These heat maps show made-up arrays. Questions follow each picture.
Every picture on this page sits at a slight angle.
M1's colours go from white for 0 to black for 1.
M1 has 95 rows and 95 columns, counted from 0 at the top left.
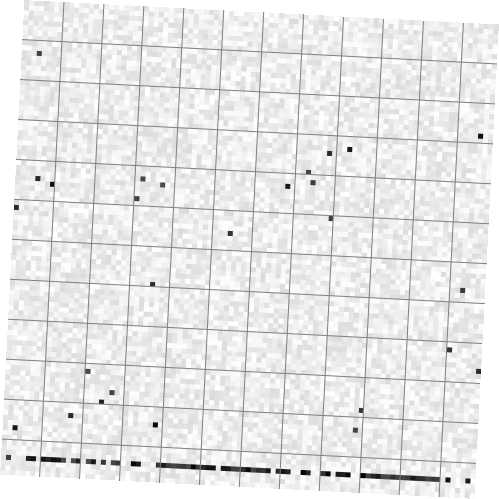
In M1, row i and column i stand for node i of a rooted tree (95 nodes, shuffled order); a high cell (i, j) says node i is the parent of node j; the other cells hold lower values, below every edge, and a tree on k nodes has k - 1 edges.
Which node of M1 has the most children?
91
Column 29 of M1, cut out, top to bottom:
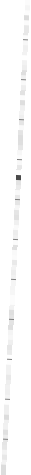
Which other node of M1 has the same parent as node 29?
4
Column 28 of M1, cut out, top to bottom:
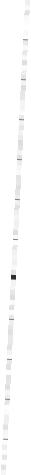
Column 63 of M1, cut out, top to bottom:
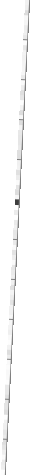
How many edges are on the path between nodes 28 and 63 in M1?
4
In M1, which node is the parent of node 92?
22
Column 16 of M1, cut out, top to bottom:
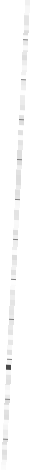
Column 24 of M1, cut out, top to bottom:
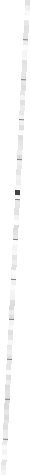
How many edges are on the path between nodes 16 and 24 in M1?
4
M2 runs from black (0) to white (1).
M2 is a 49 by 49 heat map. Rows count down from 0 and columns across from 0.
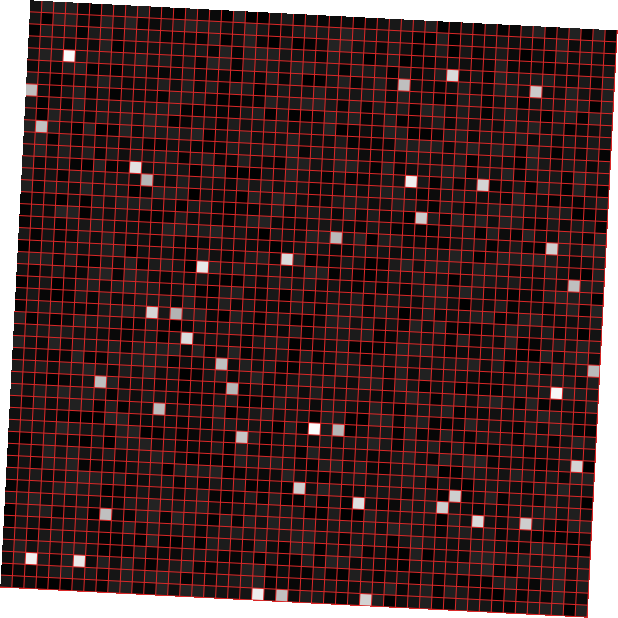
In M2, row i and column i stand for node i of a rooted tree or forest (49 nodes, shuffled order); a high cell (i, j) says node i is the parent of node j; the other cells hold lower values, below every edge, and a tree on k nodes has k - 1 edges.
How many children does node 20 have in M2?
1
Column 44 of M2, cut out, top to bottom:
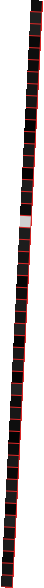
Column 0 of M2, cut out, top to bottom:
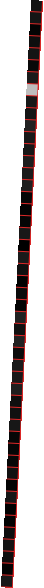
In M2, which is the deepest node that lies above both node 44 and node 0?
31
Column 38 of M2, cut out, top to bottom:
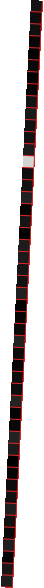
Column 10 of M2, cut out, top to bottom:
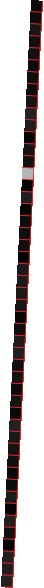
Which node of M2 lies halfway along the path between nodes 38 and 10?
34
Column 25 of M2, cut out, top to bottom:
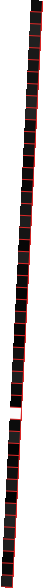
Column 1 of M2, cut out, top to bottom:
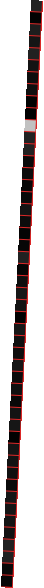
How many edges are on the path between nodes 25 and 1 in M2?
5
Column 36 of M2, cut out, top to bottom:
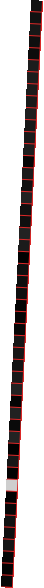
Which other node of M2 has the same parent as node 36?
29
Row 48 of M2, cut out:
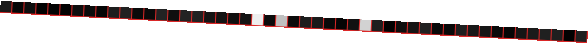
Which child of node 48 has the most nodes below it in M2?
21
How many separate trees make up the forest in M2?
8
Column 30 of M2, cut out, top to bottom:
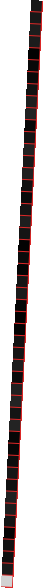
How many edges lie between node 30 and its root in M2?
2
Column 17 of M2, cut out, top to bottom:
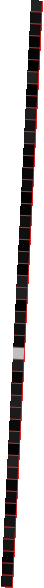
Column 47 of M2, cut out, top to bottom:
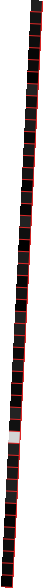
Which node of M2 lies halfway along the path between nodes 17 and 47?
40
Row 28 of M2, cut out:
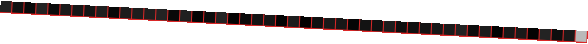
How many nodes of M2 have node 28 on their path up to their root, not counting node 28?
9
